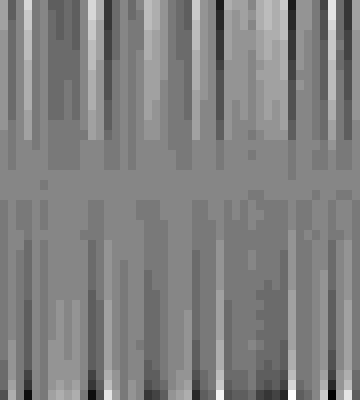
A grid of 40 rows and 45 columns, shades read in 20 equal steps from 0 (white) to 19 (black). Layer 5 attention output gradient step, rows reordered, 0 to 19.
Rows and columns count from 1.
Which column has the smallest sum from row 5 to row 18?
42
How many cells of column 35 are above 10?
11
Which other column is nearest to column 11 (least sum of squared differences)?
18
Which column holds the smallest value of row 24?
37
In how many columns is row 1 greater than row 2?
5
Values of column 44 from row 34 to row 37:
7 7 7 7
